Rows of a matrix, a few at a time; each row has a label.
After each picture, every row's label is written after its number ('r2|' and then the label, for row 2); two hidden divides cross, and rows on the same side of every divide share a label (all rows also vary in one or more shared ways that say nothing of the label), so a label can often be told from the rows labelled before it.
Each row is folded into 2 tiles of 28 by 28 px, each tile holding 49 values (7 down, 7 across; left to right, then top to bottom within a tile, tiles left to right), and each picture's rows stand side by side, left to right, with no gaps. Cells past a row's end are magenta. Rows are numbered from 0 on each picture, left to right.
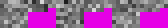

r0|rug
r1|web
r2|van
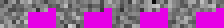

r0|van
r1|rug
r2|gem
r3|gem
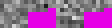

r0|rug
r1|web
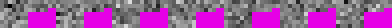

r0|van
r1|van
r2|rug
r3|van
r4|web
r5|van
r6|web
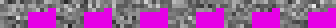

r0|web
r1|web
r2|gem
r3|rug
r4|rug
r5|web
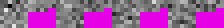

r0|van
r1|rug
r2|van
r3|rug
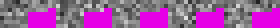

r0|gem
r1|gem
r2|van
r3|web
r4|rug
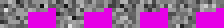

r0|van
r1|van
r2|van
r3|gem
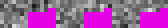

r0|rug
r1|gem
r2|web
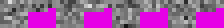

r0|van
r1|gem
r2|gem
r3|van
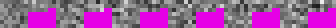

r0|gem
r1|gem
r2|rug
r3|web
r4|van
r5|rug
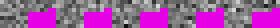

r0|web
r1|gem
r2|gem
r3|gem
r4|rug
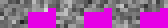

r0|gem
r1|rug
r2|rug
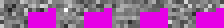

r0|gem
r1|rug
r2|rug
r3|web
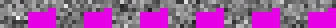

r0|web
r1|web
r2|van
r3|web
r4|rug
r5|web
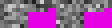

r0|rug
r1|web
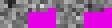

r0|gem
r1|rug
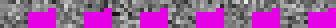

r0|web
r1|rug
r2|van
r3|gem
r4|van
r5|web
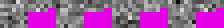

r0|web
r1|rug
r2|web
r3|web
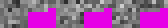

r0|gem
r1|web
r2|rug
